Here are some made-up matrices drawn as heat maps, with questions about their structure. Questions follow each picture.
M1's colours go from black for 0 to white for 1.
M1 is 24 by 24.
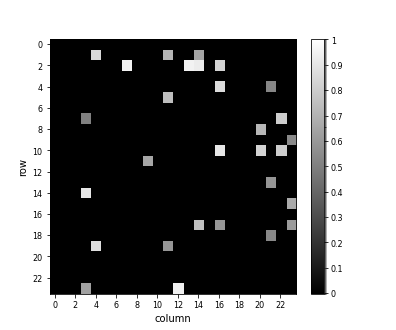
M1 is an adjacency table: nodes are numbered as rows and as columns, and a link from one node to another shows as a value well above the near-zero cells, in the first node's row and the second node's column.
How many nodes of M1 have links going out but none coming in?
9
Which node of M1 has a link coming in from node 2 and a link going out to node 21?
node 13
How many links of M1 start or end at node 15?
1
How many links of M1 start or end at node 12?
1
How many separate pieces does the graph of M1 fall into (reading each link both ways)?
3
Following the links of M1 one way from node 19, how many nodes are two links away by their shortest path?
3
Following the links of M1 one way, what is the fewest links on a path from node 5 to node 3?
4
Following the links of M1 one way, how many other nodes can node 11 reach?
4
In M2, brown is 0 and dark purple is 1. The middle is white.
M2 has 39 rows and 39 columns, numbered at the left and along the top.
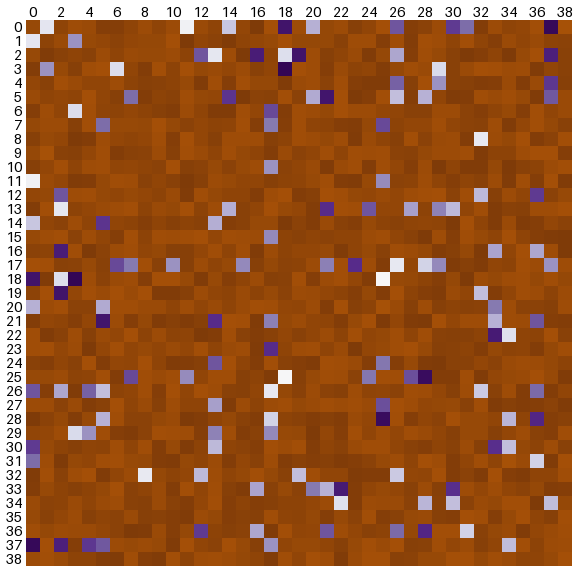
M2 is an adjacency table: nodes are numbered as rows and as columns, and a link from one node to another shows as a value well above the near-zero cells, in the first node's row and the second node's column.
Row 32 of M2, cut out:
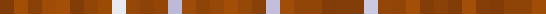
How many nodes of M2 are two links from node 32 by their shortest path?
6
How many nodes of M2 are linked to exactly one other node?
4
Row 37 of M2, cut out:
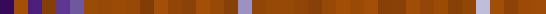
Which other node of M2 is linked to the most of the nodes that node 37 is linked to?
node 26
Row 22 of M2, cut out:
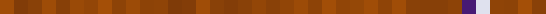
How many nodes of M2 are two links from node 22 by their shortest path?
6
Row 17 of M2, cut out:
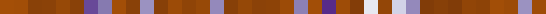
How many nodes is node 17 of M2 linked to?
10
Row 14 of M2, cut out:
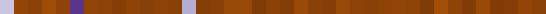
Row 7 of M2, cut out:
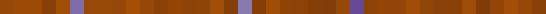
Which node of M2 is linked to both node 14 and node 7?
node 5
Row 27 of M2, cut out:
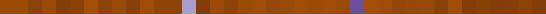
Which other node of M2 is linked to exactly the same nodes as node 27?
node 24
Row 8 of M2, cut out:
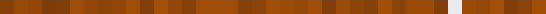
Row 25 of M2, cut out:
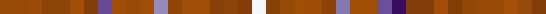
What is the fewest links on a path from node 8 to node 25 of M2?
5
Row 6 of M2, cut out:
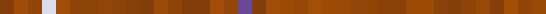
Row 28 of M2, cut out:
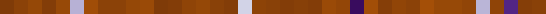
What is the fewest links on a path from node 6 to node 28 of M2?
2
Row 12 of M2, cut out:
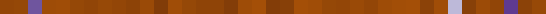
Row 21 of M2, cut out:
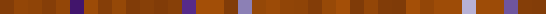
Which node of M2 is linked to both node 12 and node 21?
node 36
